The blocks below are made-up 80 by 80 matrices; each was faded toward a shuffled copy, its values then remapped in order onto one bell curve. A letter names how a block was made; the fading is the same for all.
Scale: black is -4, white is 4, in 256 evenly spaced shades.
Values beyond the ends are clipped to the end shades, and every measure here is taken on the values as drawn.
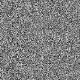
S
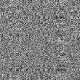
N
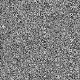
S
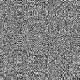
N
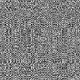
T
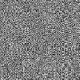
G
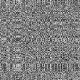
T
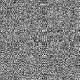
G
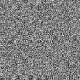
N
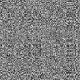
G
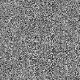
S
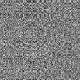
G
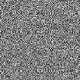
N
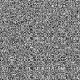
N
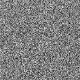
S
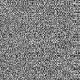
N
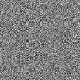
G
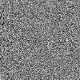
S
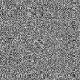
N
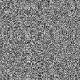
N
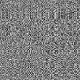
T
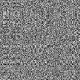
N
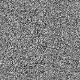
S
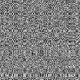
T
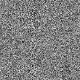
S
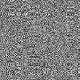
G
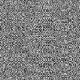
G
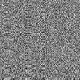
N
